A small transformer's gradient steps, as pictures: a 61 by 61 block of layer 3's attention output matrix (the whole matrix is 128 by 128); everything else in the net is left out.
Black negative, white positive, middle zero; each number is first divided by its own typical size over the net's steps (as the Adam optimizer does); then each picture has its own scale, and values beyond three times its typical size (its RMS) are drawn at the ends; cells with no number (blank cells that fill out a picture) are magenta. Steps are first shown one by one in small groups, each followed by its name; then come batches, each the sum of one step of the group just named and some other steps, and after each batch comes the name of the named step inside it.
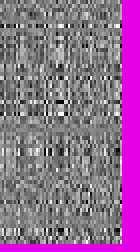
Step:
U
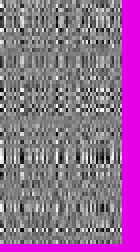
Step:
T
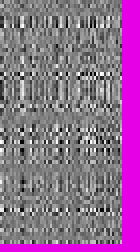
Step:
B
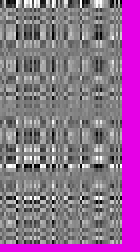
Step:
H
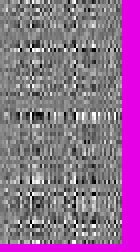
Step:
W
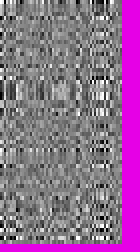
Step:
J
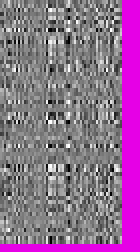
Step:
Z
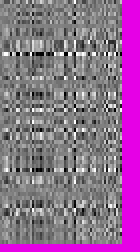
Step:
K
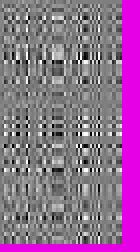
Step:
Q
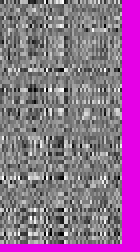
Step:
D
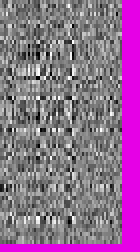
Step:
Z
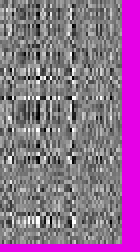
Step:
W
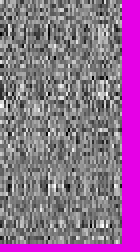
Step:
J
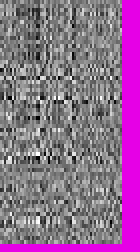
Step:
U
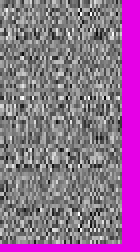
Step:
H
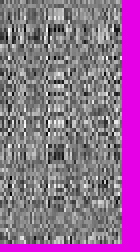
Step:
Z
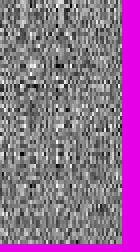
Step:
T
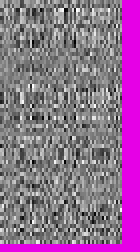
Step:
W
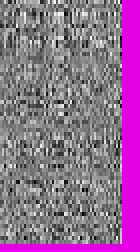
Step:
U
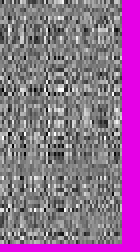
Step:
D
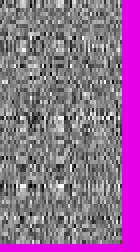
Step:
W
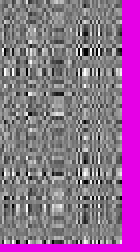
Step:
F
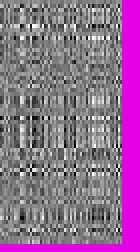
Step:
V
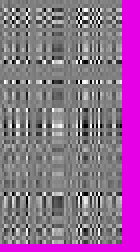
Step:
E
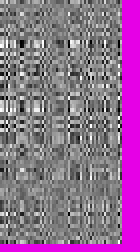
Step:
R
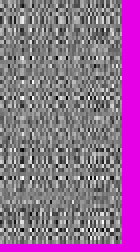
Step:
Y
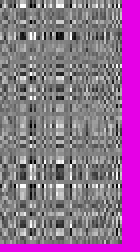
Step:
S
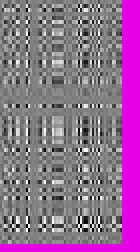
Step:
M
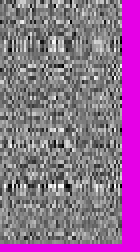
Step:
S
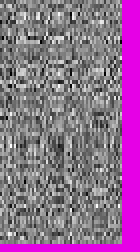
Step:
E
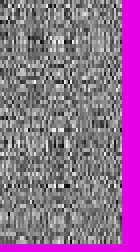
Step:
M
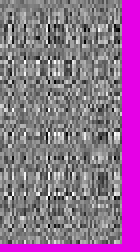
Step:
R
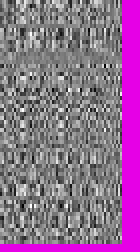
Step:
S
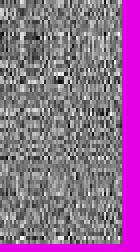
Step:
E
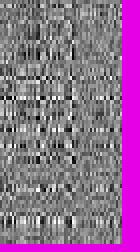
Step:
R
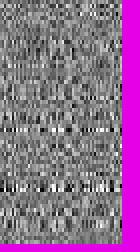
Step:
E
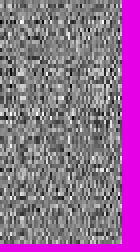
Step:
R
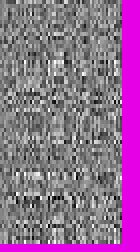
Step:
M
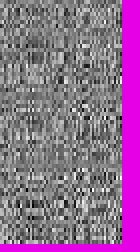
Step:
M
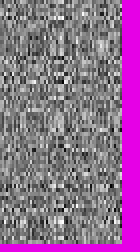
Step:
F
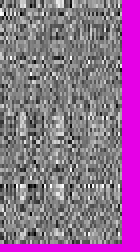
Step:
S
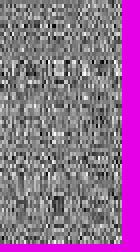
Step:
E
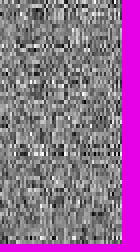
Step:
R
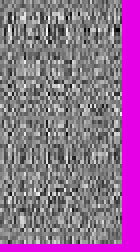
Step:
Y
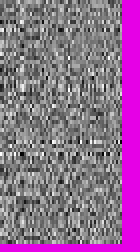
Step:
R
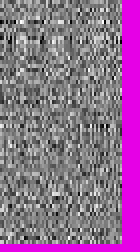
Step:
E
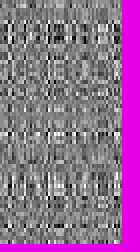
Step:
S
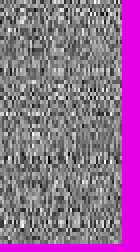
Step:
Y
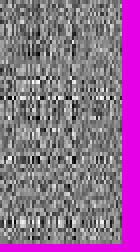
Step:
Y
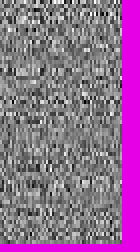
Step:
Y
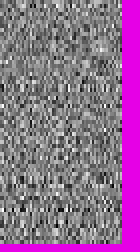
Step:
S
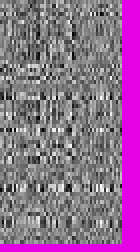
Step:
S
